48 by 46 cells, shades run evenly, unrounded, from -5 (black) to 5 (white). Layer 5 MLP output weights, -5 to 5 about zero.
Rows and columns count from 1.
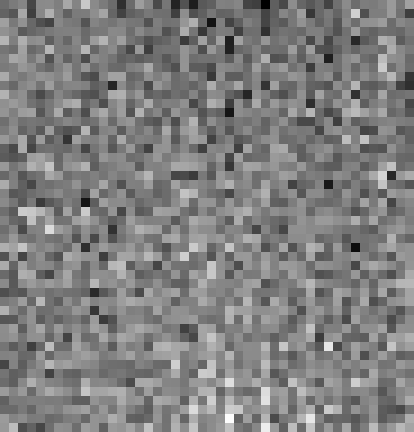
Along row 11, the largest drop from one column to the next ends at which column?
40
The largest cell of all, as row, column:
47, 26
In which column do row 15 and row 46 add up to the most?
22
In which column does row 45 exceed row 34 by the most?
30
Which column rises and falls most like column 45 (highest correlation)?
46
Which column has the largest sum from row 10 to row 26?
43
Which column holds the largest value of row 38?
24
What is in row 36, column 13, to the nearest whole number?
-2
